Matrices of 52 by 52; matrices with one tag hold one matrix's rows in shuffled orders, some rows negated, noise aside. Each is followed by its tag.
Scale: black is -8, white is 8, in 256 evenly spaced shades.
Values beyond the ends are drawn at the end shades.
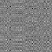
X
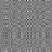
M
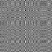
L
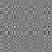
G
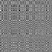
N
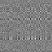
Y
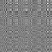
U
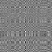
L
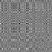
N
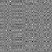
X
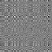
G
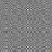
M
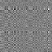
G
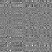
X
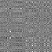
X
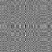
L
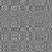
N
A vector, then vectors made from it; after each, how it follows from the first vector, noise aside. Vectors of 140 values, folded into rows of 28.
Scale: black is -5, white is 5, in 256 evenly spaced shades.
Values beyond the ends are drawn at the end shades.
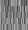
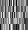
wrapped around, scaled up.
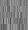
reversed, shrunk.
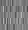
reversed, negated, partly zeroed.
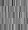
wrapped around, partly zeroed.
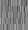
shrunk.
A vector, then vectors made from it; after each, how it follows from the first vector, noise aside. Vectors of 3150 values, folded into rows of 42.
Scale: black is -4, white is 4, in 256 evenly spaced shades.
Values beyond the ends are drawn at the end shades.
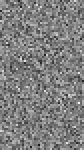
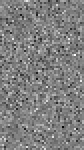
wrapped around, partly zeroed.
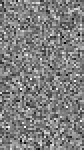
wrapped around, negated.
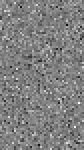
partly zeroed.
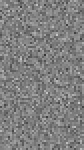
shrunk.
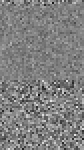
reversed, partly zeroed.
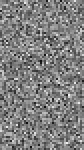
copied.
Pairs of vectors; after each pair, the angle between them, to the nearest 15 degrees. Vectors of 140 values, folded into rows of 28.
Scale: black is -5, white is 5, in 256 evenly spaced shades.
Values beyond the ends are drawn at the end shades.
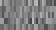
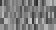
165 degrees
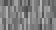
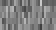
30 degrees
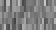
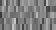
120 degrees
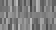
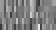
120 degrees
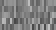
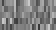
30 degrees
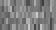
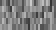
135 degrees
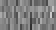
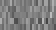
75 degrees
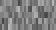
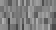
120 degrees
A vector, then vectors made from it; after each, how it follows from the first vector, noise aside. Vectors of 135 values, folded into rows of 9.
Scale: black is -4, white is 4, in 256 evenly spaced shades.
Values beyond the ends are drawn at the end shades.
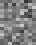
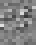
partly zeroed.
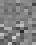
partly zeroed.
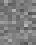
wrapped around, shrunk.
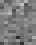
wrapped around, negated, partly zeroed.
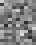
wrapped around.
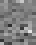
wrapped around, negated, partly zeroed.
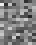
copied.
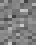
partly zeroed.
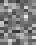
wrapped around.
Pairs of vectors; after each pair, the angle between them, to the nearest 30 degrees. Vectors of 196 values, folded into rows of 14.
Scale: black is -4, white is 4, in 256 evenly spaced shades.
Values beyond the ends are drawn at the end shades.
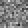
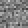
30 degrees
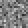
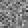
90 degrees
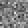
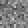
30 degrees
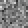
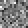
30 degrees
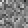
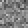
30 degrees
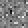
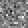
30 degrees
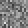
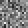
30 degrees
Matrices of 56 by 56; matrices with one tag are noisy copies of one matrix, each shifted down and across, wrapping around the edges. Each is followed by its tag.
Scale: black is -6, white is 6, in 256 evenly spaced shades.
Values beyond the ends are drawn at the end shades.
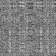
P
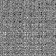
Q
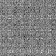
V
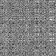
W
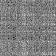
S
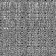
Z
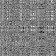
P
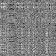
P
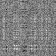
P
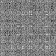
V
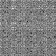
W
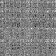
S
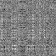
P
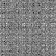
Q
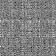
Z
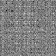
Q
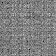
Q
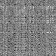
Z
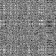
P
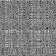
Z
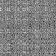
V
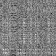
P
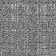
Z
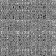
S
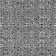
W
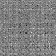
Q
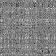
S
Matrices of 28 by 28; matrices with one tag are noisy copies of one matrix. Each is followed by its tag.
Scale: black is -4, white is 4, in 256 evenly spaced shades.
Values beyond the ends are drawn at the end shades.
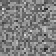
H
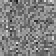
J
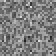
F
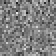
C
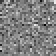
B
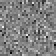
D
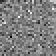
B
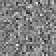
C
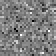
H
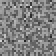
F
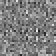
D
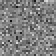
J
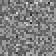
C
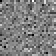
B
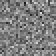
C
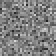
H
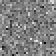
J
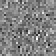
D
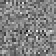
D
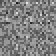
C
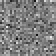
J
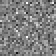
C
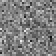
F
